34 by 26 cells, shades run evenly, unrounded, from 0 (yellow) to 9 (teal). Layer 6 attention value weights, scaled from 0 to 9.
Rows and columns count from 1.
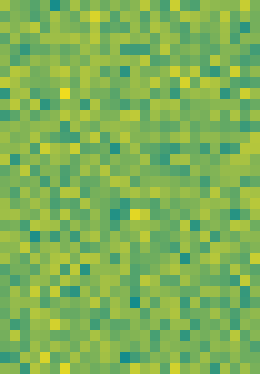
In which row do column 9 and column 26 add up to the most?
25
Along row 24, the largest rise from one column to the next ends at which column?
19
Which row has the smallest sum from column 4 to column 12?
4
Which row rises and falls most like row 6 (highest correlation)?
32
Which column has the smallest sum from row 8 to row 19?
22
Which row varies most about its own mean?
14
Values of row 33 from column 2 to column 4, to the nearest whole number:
7 3 4
